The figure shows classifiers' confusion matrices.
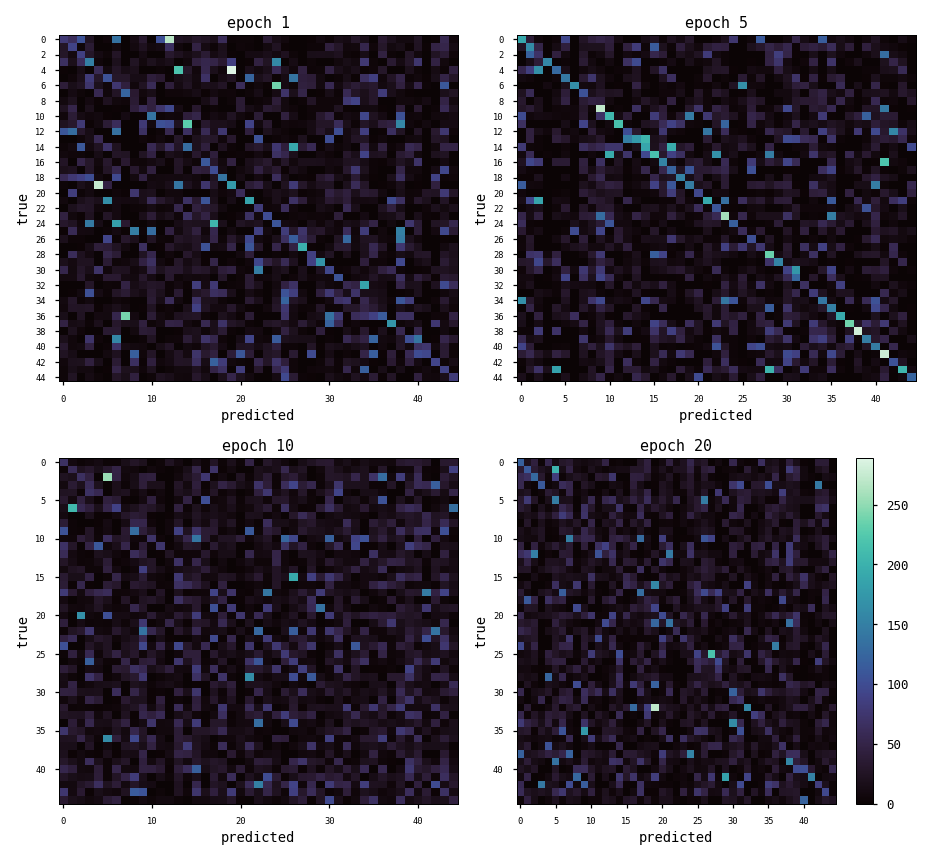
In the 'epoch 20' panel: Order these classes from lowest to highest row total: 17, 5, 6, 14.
14, 6, 17, 5
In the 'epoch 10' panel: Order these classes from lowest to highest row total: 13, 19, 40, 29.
29, 13, 19, 40
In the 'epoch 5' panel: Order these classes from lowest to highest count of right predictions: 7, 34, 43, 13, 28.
7, 34, 13, 43, 28
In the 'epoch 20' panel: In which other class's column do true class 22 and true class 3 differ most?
42
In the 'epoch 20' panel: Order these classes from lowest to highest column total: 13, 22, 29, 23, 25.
22, 23, 29, 25, 13
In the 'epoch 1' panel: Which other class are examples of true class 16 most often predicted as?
40
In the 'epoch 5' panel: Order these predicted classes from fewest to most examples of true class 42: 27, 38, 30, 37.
37, 38, 27, 30
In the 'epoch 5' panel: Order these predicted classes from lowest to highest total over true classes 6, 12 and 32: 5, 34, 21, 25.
5, 34, 21, 25
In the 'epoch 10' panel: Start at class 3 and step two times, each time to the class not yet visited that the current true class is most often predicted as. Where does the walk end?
22
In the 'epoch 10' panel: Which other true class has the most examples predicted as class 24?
27
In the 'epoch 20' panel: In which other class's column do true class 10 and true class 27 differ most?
7
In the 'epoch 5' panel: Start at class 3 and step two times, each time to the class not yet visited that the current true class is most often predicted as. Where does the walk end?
14
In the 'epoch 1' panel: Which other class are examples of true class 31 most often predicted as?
38
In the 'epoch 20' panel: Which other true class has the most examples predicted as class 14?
25
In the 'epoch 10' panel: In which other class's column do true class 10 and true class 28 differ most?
21
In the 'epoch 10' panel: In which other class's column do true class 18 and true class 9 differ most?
8
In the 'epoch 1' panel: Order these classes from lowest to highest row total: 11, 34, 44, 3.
44, 34, 3, 11
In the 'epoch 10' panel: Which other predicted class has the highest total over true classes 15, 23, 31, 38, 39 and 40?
26
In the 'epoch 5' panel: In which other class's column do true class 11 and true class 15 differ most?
10
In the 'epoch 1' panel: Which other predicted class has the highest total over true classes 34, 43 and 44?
25
